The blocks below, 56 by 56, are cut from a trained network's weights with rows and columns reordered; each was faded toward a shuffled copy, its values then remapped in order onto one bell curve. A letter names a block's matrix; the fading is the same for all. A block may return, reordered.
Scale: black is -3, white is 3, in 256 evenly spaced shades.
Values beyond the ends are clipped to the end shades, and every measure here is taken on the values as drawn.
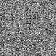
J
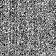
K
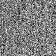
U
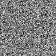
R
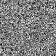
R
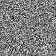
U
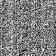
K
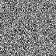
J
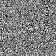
U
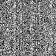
K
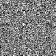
J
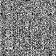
K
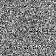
R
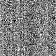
K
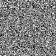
R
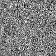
U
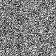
U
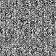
K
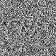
U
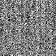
K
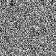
J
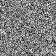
U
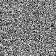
R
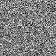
J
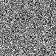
R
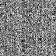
K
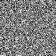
R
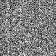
U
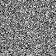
R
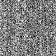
K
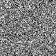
R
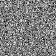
R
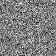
U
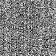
K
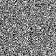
U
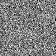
U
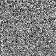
R
